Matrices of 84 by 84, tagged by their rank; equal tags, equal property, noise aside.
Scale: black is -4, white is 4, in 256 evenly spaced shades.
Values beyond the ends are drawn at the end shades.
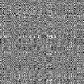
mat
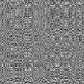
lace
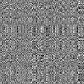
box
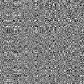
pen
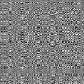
lace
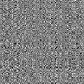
mat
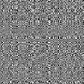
lace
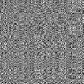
mat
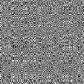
lace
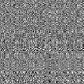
mat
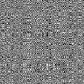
pen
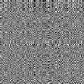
box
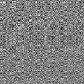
pen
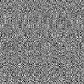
pen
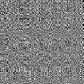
pen
